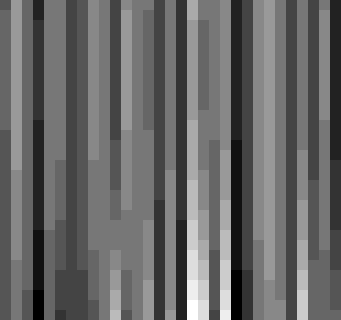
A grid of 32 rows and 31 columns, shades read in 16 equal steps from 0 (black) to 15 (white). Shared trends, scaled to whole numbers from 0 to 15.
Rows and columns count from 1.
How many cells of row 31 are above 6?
13
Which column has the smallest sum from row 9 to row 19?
22
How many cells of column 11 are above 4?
18
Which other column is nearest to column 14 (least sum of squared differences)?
16
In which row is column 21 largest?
32
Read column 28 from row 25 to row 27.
10 10 10
